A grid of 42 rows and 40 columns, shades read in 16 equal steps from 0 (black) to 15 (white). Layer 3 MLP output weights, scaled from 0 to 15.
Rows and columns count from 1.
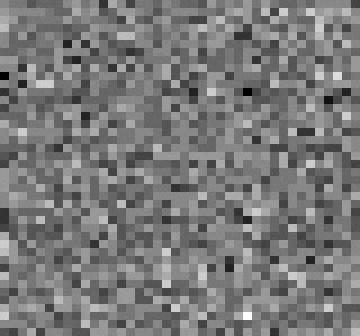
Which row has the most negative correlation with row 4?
38
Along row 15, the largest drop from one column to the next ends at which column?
10
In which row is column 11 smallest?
31
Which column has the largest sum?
28
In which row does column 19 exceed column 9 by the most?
36
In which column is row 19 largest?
18
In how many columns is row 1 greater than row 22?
14
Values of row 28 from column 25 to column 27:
9 6 4
